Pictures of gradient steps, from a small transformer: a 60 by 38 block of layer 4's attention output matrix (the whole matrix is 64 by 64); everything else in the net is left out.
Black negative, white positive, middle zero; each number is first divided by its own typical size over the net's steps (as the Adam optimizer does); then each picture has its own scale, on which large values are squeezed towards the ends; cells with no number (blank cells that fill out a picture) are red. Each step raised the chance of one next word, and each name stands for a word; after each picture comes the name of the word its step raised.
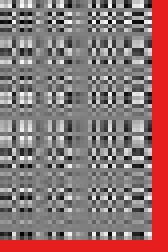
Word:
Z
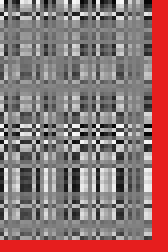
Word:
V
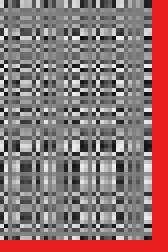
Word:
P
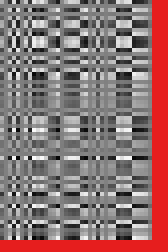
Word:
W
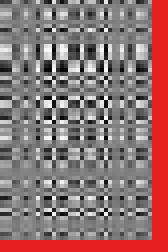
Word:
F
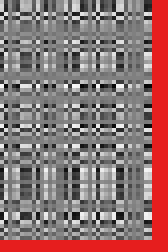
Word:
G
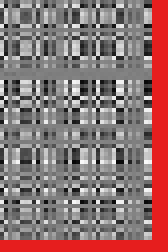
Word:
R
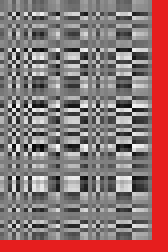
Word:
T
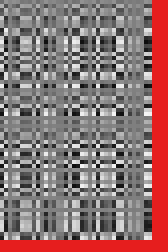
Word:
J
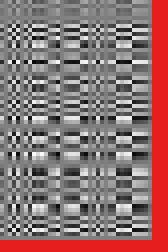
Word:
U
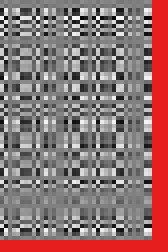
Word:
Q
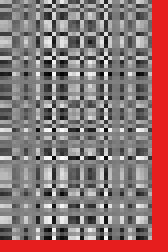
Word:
W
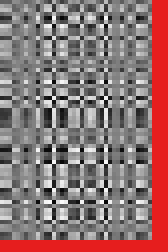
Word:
R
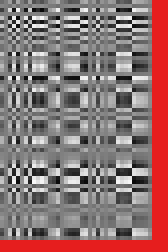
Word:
Q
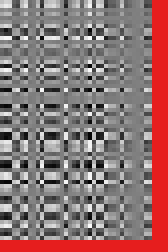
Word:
P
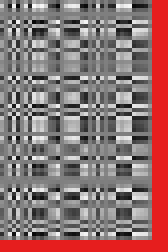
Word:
Z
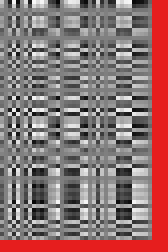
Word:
V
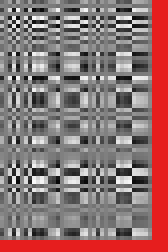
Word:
Q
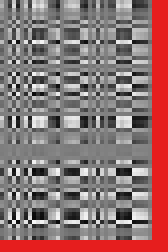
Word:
G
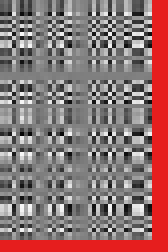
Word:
U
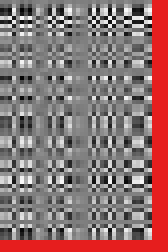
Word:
Q
